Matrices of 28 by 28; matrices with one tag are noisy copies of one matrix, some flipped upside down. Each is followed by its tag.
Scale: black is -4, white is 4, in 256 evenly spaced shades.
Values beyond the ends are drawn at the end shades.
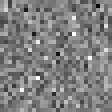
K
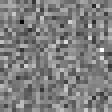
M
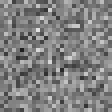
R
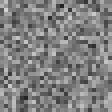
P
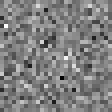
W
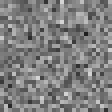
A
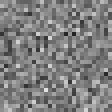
W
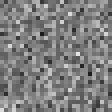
K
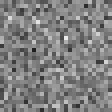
R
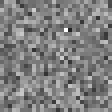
W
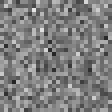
W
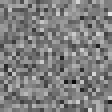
R
